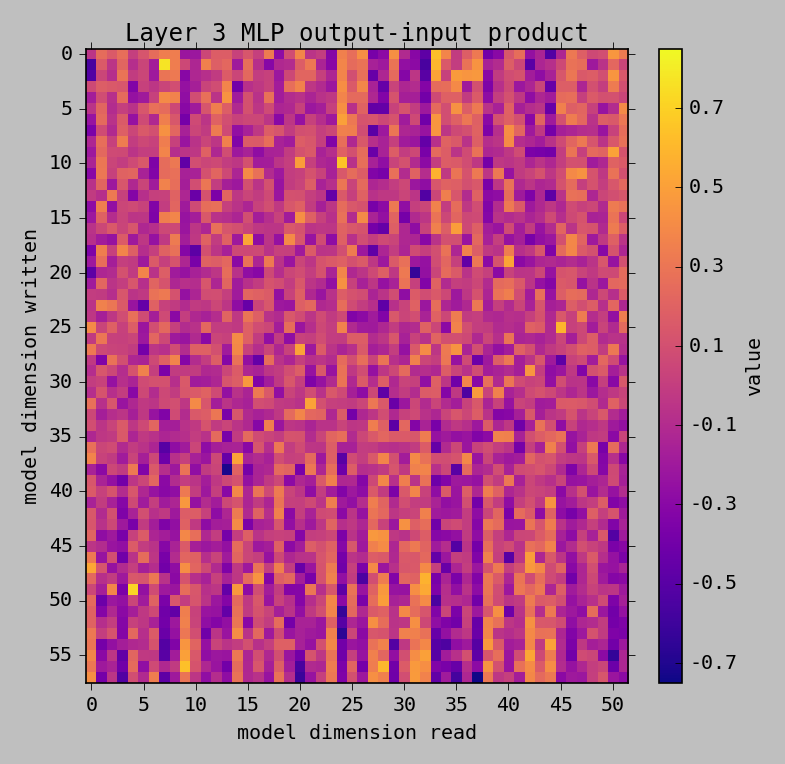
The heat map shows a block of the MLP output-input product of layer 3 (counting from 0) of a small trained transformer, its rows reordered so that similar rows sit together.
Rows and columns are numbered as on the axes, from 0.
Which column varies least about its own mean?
22
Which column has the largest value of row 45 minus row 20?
31
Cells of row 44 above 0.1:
12
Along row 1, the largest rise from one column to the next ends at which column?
33
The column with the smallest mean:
13
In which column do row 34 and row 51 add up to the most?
30
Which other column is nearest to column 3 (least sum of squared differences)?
46
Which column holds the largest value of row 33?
20
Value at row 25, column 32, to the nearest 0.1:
0.2
